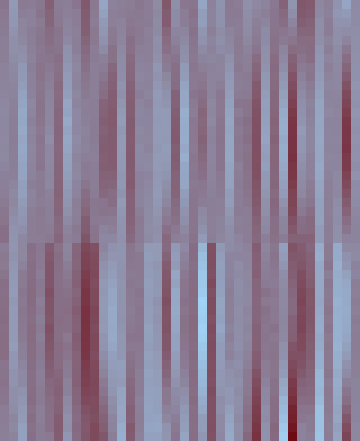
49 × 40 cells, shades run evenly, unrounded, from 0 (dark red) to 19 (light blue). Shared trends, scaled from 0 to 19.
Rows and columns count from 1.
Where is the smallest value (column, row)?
33, 49
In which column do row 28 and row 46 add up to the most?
36
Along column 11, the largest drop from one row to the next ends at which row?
28
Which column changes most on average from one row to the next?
39
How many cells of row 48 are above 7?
35
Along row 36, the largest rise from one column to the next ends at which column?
23
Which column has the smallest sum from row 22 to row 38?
10
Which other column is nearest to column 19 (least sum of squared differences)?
34
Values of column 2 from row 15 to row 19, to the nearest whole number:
11 11 11 11 11
